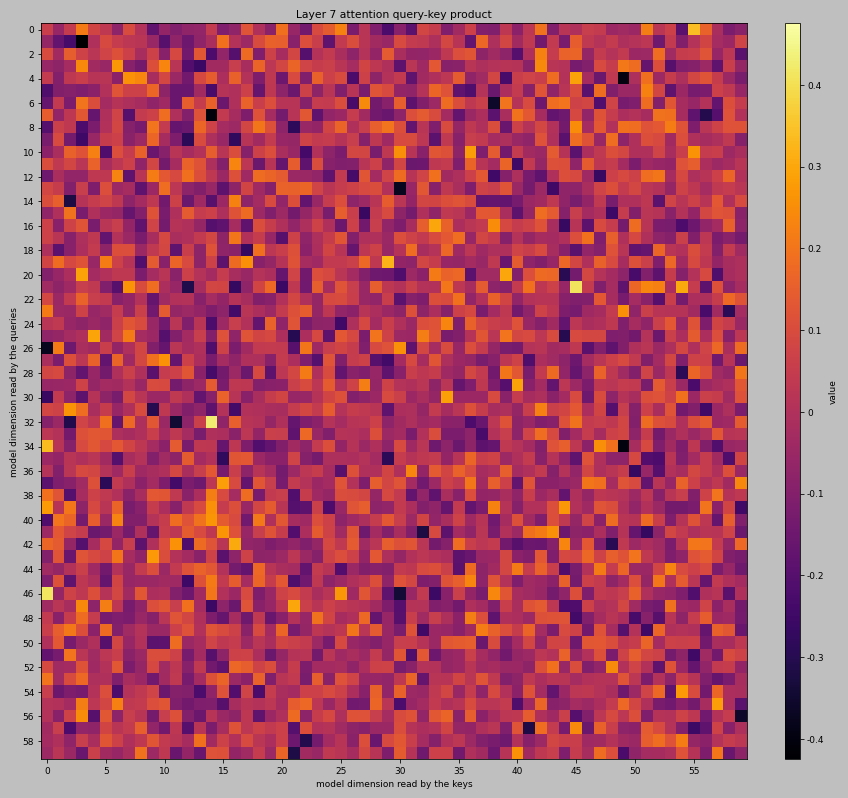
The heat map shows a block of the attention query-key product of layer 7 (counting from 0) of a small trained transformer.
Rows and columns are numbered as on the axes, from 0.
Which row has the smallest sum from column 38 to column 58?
35
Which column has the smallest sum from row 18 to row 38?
44
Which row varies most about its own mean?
21
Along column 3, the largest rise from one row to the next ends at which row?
2
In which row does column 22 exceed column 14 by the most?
7
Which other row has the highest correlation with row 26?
30
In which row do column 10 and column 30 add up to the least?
46
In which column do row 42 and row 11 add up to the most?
16
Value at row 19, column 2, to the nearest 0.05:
0.1
